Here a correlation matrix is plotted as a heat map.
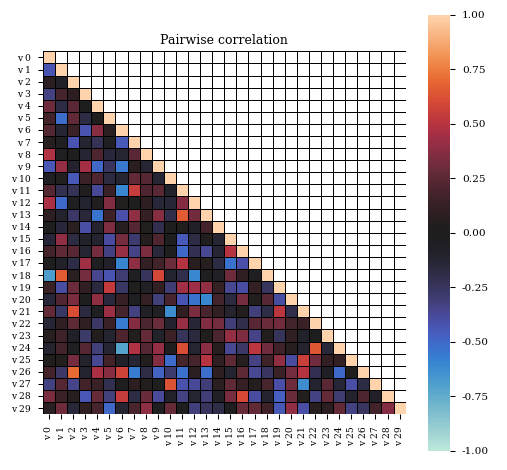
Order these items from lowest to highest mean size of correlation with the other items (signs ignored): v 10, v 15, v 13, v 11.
v 10, v 15, v 13, v 11
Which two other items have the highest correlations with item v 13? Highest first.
v 11, v 25
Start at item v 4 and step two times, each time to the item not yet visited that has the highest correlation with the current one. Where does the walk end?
v 2
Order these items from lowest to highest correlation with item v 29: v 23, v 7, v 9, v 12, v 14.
v 12, v 14, v 9, v 23, v 7
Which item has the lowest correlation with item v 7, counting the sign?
v 26
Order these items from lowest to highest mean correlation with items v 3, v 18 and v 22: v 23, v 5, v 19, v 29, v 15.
v 5, v 23, v 15, v 19, v 29
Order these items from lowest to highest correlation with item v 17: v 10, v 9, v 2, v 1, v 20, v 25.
v 25, v 2, v 1, v 20, v 9, v 10
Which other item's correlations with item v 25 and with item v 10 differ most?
v 21
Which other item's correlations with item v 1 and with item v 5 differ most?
v 18
